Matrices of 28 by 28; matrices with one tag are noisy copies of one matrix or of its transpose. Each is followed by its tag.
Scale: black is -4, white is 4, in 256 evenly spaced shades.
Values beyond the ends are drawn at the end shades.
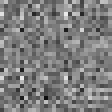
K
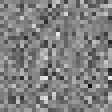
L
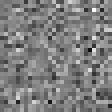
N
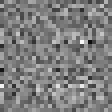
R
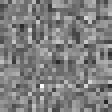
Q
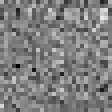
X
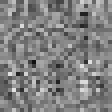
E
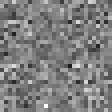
K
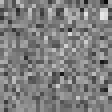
X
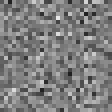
R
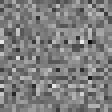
R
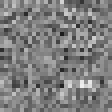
E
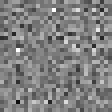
N
